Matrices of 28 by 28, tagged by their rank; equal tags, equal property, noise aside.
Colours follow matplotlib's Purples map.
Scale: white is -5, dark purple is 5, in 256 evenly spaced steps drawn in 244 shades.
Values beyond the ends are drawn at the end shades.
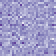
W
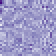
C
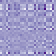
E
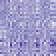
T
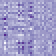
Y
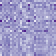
C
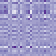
E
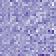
W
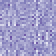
C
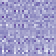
T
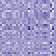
Y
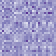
T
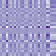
E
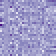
W
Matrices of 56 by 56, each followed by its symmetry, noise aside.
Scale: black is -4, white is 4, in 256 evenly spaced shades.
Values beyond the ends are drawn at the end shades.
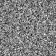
mirrored top to bottom.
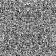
mirrored left to right.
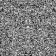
mirrored left to right.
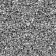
mirrored left to right.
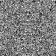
mirrored left to right.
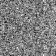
mirrored top to bottom.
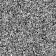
no symmetry.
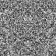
mirrored left to right.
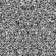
mirrored left to right.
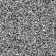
mirrored top to bottom.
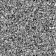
mirrored top to bottom.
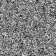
no symmetry.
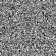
mirrored left to right.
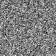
no symmetry.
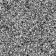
symmetric.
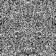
mirrored left to right.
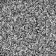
mirrored top to bottom.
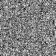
mirrored top to bottom.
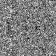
mirrored top to bottom.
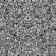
mirrored left to right.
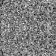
mirrored top to bottom.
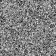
symmetric.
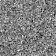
symmetric.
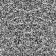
mirrored left to right.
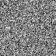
no symmetry.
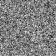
no symmetry.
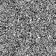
mirrored top to bottom.
